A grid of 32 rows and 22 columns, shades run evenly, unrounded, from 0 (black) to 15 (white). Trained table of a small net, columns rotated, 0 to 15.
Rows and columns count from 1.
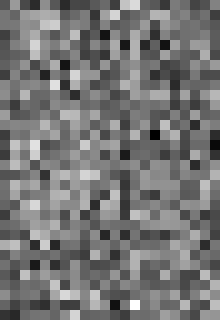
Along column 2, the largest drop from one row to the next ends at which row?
18
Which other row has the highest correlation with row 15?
16
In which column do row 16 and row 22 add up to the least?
13
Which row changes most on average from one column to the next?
5
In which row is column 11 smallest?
4
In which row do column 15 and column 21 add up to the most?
19
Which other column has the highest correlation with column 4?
12
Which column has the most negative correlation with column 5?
10
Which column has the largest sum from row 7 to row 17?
8
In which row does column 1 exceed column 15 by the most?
25
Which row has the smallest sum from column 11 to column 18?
24
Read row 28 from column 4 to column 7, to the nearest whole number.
7 9 8 7
